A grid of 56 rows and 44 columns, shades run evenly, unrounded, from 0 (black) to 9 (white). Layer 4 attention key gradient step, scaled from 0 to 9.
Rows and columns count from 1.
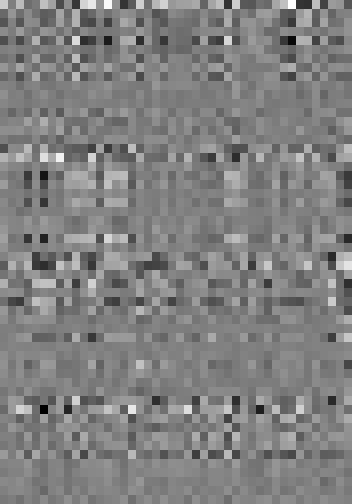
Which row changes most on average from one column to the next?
1
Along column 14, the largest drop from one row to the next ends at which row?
2
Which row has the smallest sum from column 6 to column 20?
5
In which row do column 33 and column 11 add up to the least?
46
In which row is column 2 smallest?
34
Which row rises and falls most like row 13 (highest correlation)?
16
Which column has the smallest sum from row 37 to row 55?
42
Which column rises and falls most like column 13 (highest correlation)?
4
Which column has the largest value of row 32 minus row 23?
6
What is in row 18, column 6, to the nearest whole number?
8
